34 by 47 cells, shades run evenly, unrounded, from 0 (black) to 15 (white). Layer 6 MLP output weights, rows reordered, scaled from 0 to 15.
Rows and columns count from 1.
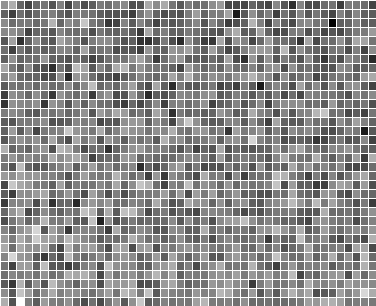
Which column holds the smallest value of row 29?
6
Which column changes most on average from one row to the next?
2
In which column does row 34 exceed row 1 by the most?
3
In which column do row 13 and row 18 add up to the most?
40
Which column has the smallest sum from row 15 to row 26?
39
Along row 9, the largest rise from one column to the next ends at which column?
10
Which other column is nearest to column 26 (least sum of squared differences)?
4
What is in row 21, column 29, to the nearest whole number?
9
